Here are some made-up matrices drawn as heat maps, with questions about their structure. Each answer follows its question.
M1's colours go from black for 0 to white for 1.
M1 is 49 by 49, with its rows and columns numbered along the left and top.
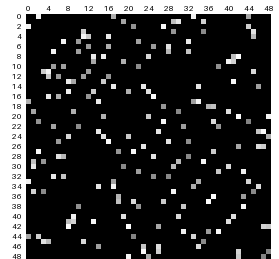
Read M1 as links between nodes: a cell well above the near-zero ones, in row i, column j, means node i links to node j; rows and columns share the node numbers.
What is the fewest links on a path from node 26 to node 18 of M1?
7
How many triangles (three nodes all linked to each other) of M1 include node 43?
1
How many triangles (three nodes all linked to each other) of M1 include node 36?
1
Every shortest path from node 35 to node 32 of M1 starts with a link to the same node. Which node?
node 45
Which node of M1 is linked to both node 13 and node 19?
node 9
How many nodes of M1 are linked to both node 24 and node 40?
0
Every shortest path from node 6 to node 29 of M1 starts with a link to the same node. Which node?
node 12
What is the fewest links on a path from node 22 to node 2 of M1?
6
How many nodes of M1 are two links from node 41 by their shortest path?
5
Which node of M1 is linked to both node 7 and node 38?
node 10
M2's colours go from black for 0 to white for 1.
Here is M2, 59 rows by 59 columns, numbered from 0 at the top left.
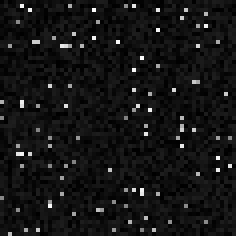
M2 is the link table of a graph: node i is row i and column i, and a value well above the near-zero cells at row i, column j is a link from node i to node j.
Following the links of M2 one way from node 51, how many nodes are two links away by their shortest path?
2
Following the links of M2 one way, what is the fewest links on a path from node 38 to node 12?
5
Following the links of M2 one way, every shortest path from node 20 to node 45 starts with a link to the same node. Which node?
node 48
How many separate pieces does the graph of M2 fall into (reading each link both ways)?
2
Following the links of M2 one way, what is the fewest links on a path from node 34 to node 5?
3
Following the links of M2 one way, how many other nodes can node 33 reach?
4
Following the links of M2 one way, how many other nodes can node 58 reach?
12
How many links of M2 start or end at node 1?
4
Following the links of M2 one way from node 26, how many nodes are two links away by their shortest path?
10
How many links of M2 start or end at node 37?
2
